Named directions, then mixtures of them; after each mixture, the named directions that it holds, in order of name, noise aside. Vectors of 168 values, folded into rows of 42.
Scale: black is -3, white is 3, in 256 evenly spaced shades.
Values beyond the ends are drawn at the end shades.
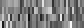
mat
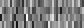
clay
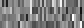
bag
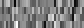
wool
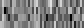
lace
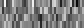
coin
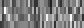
lace.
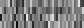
clay.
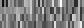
bag, wool.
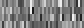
bag, clay, mat.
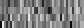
mat.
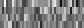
coin.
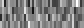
clay, coin, wool.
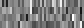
bag.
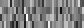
clay.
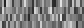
coin, mat.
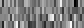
bag, mat, wool.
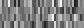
bag, clay, wool.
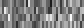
clay, lace.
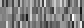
bag.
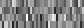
clay, coin, mat.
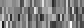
mat.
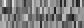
bag, coin, lace.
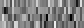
coin, lace, wool.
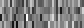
clay.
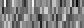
coin.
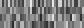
bag, clay, wool.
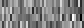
bag, mat.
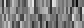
bag, coin.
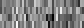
clay, lace.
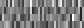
bag, clay, lace.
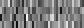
clay.
